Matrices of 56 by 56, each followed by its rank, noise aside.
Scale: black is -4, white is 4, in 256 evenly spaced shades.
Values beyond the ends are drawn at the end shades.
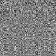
eight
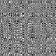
five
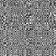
five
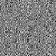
six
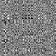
six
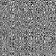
eight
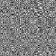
six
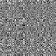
six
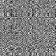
six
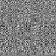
four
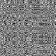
seven
